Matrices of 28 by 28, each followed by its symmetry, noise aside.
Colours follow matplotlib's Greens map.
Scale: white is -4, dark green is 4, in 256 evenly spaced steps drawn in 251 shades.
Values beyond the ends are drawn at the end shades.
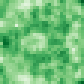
mirrored top to bottom.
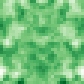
mirrored left to right.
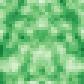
mirrored left to right.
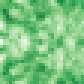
mirrored top to bottom.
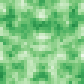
mirrored left to right.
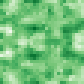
mirrored top to bottom.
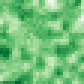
antisymmetric.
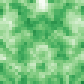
mirrored left to right.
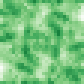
same after a half turn.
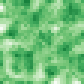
symmetric across the other diagonal.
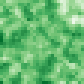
symmetric across the other diagonal.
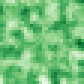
antisymmetric.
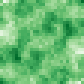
same after a half turn.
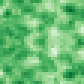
mirrored top to bottom.
